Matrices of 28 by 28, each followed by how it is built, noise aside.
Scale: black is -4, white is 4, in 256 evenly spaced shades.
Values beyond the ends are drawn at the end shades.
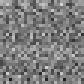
repeating columns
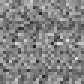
repeating columns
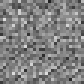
repeating columns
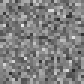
noise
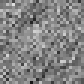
Hankel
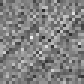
Hankel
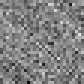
Toeplitz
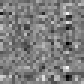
low rank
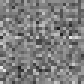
low rank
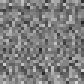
repeating columns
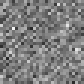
Hankel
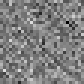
Toeplitz
